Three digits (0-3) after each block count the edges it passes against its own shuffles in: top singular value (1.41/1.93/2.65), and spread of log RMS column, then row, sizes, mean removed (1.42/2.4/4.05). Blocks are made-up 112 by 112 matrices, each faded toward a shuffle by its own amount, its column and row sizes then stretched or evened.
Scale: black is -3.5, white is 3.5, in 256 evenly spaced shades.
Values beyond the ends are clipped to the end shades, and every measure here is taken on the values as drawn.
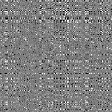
3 2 2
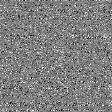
0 0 2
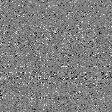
0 0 2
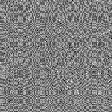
3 0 0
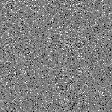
2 1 0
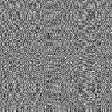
3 1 1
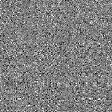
2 1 1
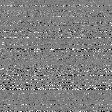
1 0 3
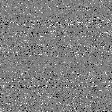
0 0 2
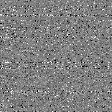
1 1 2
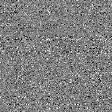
0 1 2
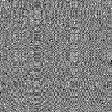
3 1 0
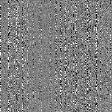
0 3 0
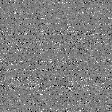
1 0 2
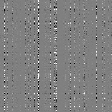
3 3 1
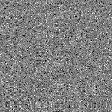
2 0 0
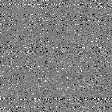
2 1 2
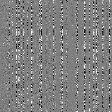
3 3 0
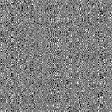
3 2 0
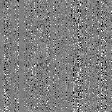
1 3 0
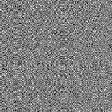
3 1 1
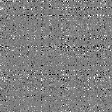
0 2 2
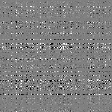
1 2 3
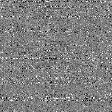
1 1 2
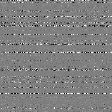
2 1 3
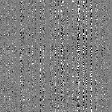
1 3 1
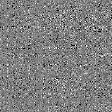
1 2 2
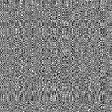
3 2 0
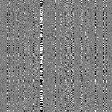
3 3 1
